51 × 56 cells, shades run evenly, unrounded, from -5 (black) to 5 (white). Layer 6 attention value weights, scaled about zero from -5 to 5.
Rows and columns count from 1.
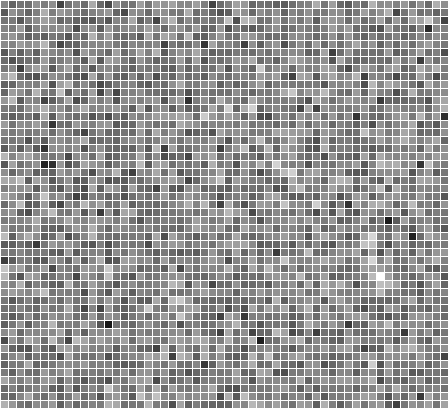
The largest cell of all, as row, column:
35, 48
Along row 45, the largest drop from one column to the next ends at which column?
22
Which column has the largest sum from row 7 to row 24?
37
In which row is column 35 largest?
21
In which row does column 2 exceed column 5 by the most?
10
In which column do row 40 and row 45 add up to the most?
23
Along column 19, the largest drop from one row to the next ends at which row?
40
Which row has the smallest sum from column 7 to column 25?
32
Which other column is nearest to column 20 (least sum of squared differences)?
18
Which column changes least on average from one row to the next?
16
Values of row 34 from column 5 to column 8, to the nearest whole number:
0 1 -2 0
